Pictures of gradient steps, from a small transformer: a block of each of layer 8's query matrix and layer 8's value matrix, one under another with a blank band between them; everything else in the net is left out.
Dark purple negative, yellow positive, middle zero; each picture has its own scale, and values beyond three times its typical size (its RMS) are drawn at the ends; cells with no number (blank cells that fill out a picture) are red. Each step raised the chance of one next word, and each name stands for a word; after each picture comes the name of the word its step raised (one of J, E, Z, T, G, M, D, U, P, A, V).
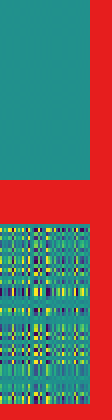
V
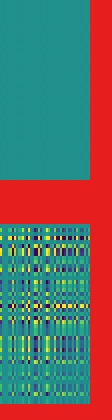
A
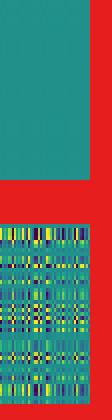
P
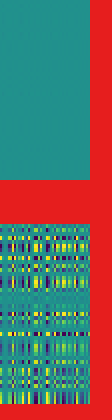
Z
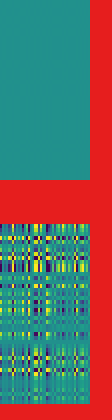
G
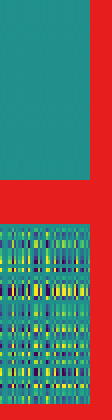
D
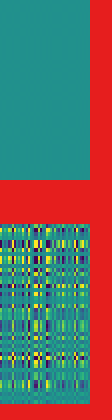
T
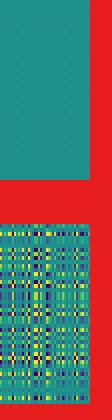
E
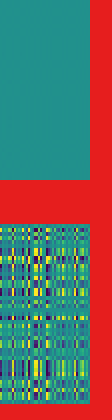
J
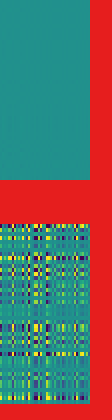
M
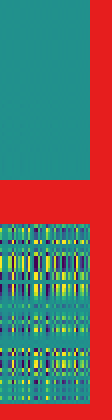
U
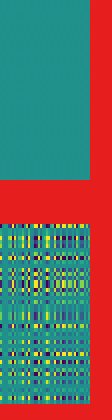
M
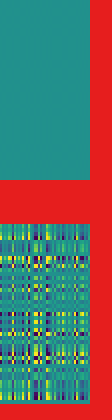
Z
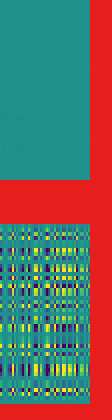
J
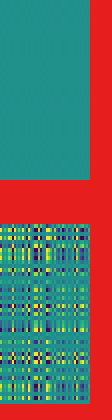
A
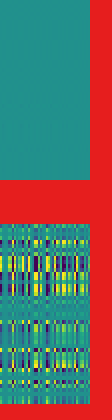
U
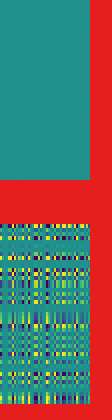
M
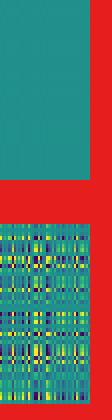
Z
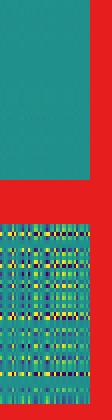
E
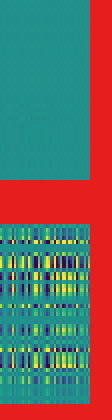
U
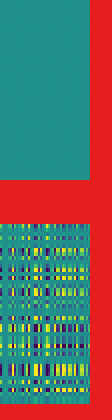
J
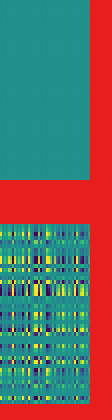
D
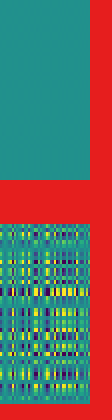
D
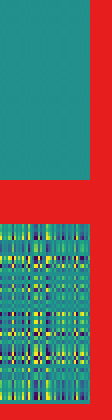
Z
